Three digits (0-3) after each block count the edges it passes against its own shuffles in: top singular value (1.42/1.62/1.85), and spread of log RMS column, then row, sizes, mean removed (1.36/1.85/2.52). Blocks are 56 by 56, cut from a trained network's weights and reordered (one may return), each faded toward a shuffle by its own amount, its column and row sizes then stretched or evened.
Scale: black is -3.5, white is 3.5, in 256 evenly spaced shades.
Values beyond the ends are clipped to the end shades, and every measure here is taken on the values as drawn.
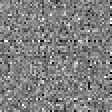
2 1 2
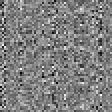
3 3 0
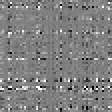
2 3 3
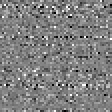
0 0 3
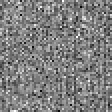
1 0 0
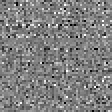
0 1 3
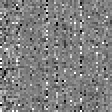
0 3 0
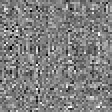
2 2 1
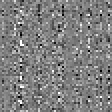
2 3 1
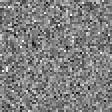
0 0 0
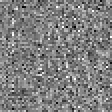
1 2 0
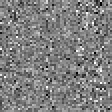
0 2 0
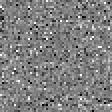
0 2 2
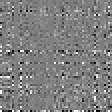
3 3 3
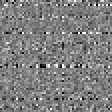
3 1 3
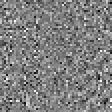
1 2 0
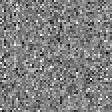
0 2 0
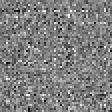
0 2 2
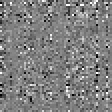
0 3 2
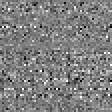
0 0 3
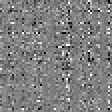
2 3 2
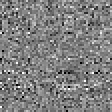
2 1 2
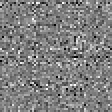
2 1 2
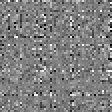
0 3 3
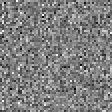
1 1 1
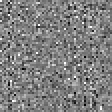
0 2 0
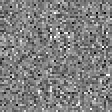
1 1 1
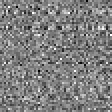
3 0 2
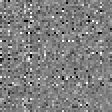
0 2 2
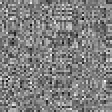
3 2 0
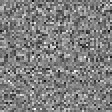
2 0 2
